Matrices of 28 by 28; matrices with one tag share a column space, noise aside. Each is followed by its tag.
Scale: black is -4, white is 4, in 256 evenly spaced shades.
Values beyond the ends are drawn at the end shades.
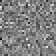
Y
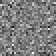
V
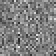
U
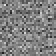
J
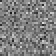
Y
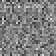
U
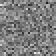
V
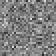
U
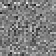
V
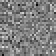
Y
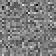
Y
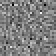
Y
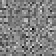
J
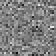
V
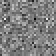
U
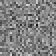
V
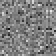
J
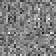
U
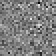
V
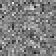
Y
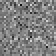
Y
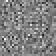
Y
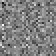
Y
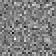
V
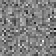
J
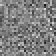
J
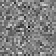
V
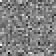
V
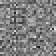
J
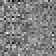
U
